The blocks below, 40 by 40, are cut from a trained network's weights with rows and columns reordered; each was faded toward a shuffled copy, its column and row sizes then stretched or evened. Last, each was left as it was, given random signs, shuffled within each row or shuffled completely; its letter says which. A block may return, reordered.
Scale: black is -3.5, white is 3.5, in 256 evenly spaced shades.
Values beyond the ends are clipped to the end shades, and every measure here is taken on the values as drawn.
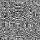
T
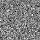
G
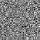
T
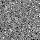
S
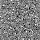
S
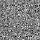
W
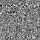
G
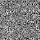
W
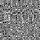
T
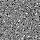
S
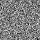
G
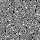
S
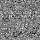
G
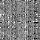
T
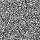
S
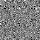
W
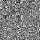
T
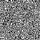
G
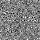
G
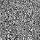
W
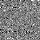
G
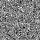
S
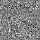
W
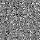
W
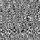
T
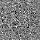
W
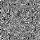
W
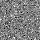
S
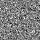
G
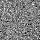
S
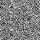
W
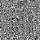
W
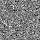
G
